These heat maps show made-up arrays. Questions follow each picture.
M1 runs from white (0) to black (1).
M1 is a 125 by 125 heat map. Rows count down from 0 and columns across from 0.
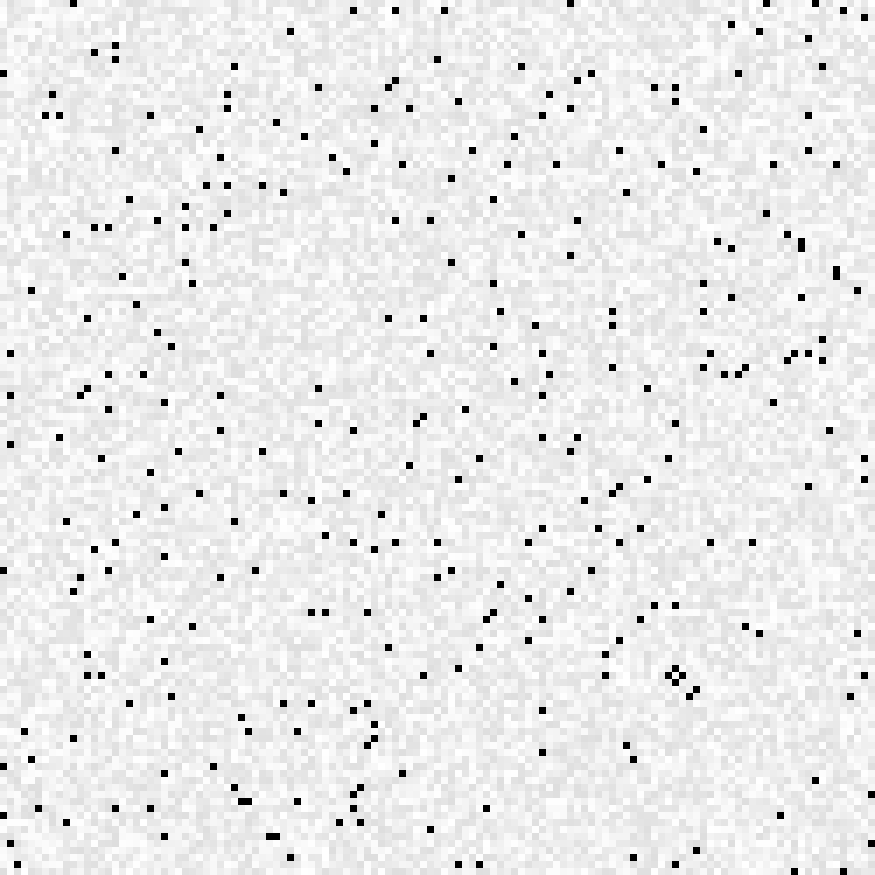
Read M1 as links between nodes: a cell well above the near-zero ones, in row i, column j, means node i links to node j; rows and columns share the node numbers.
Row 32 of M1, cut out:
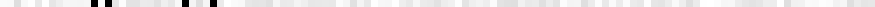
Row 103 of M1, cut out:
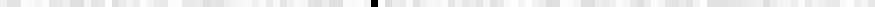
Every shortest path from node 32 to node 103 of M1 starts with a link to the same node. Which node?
node 15
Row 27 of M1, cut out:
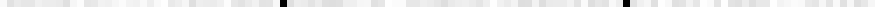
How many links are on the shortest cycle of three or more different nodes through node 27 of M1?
6
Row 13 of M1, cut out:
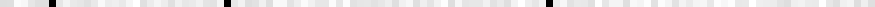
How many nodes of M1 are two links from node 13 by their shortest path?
4
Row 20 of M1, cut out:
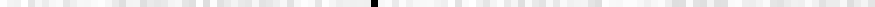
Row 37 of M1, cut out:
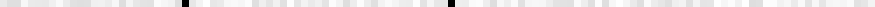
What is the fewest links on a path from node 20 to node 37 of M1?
5
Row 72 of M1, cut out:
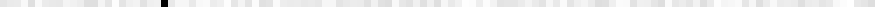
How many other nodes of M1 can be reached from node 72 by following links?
9
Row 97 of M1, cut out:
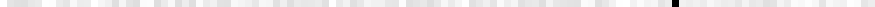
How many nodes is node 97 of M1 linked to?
1
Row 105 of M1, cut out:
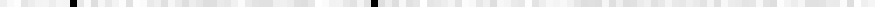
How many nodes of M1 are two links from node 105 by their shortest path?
6
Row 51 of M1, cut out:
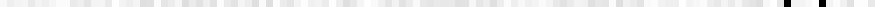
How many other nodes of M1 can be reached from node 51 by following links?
6
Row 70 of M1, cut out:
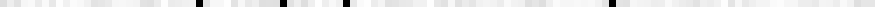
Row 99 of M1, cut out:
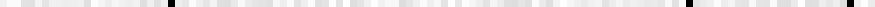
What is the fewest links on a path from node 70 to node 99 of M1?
3
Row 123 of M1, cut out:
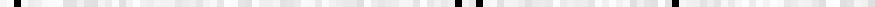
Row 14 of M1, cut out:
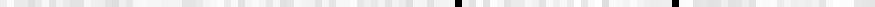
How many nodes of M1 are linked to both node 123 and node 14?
2
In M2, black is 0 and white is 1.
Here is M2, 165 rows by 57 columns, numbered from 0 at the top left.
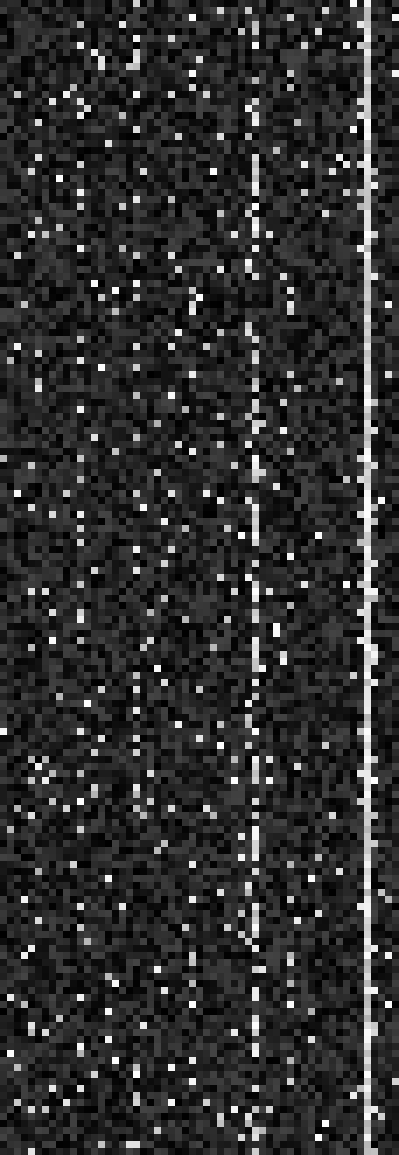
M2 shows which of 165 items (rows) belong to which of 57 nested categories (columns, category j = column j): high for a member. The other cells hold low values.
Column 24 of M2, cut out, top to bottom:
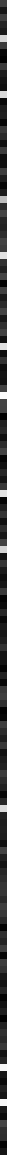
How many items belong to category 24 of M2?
11
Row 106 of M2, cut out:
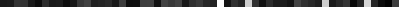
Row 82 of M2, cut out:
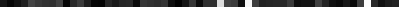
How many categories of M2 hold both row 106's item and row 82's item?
3
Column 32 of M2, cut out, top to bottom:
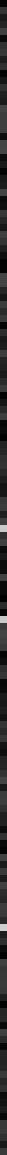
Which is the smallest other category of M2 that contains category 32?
26
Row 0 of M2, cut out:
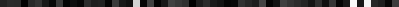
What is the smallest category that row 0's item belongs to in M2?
50
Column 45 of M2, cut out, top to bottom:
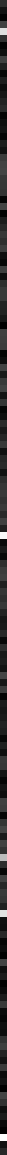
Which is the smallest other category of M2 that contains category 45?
34
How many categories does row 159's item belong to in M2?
4
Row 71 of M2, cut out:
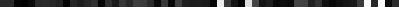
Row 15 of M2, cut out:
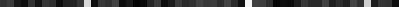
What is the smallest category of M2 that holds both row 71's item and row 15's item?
35
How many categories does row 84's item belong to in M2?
7
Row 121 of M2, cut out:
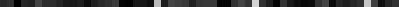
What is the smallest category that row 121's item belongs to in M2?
22
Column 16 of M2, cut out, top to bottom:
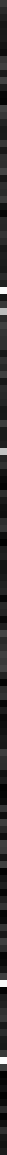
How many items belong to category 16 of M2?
5
